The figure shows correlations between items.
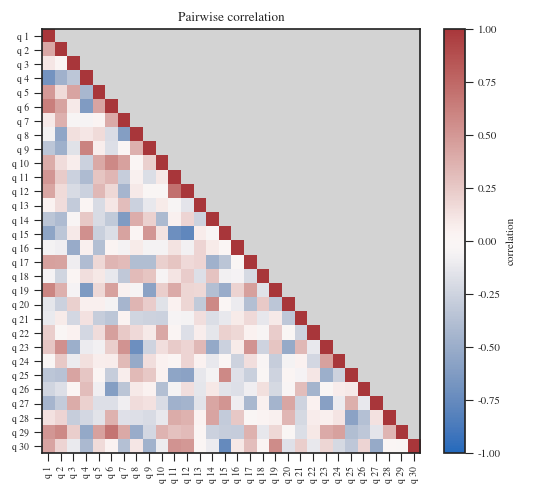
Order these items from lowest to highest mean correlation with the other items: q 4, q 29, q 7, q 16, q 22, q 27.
q 4, q 27, q 16, q 7, q 22, q 29
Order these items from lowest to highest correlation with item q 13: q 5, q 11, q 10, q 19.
q 5, q 11, q 10, q 19
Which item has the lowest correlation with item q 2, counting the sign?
q 8
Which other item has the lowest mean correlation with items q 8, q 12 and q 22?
q 7
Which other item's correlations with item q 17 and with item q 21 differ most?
q 6
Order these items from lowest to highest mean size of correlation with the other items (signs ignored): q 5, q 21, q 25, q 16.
q 16, q 21, q 5, q 25
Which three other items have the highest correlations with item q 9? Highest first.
q 4, q 15, q 8
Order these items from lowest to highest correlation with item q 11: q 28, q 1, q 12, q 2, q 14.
q 14, q 2, q 28, q 1, q 12
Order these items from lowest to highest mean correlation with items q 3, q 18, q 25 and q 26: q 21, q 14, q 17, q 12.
q 17, q 12, q 21, q 14
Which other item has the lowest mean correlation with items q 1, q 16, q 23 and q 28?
q 25
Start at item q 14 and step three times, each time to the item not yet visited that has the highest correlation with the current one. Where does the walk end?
q 15
